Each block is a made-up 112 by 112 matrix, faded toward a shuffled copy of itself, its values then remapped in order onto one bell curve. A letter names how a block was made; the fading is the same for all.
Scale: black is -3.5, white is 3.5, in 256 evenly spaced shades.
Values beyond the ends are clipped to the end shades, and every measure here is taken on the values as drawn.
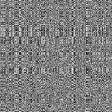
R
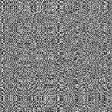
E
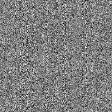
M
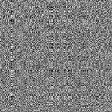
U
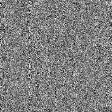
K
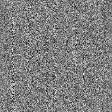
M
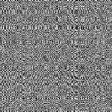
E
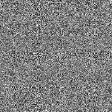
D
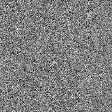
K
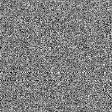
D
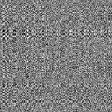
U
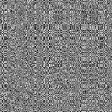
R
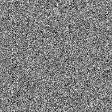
K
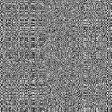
R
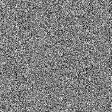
K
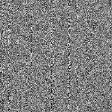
M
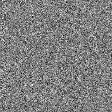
K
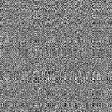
U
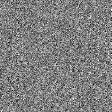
K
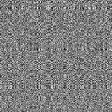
U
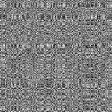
E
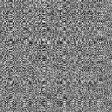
U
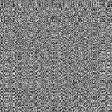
U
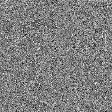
K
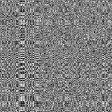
R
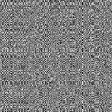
R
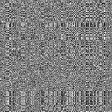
R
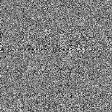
D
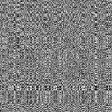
E
